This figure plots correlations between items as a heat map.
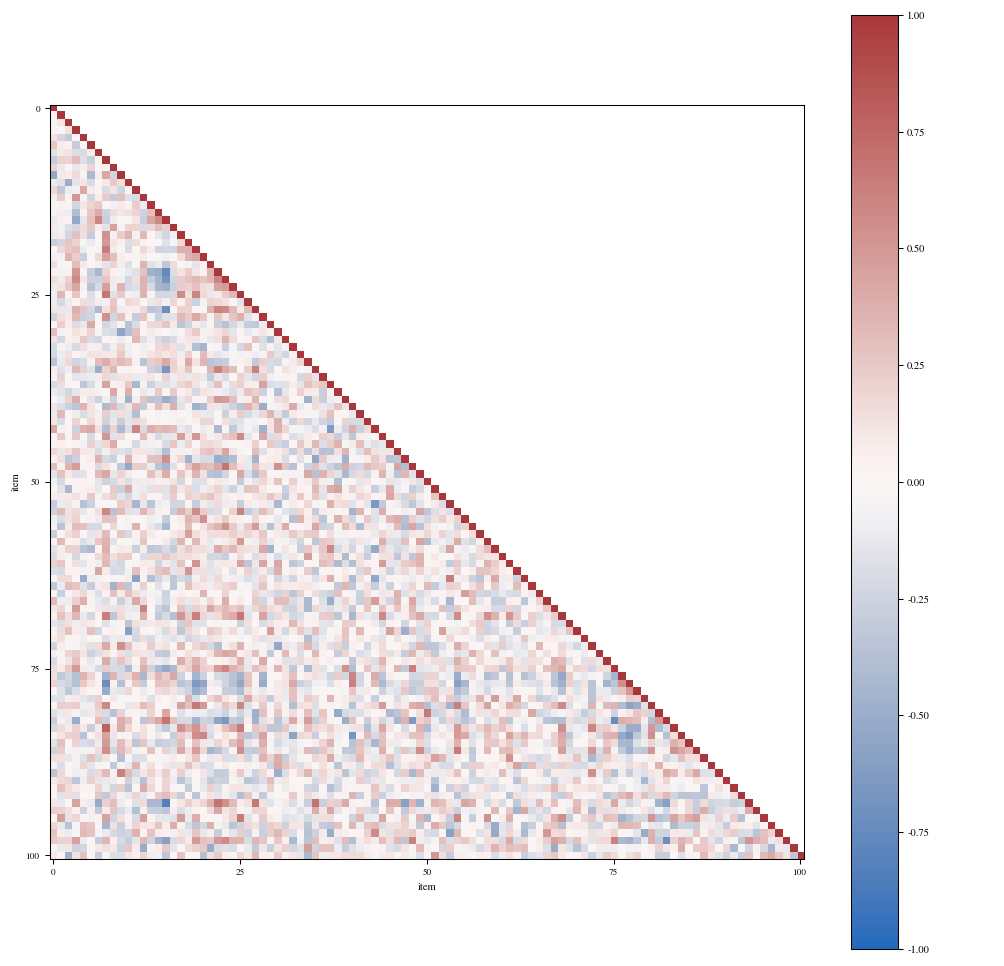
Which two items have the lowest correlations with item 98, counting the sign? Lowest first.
82, 15
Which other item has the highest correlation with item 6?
15
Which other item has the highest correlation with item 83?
7
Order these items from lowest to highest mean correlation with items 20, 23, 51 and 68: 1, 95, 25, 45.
1, 45, 95, 25
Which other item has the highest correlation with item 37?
59
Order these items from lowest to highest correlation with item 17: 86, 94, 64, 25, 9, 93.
94, 64, 93, 9, 86, 25
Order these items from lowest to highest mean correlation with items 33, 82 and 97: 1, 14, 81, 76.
1, 81, 76, 14
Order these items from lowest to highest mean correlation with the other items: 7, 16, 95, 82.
82, 16, 95, 7
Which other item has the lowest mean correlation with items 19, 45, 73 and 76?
47
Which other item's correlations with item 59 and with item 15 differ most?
22
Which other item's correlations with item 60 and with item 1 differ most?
34
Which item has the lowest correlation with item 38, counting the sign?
81
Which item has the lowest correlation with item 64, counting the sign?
8
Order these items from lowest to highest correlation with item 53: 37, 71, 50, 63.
50, 71, 37, 63
